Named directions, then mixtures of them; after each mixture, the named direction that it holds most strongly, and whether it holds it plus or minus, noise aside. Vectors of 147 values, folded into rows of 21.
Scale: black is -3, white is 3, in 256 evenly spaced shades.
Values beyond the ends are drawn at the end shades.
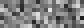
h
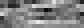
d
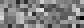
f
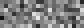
h, plus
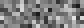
h, minus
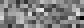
f, plus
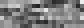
d, minus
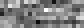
d, minus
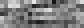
d, minus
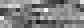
d, minus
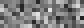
h, plus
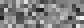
f, minus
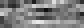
d, plus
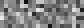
f, plus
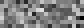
f, plus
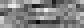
d, minus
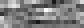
d, minus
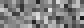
h, plus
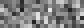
h, plus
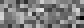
f, plus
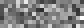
f, minus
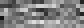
d, plus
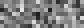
h, minus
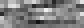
d, minus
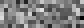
f, plus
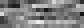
d, plus
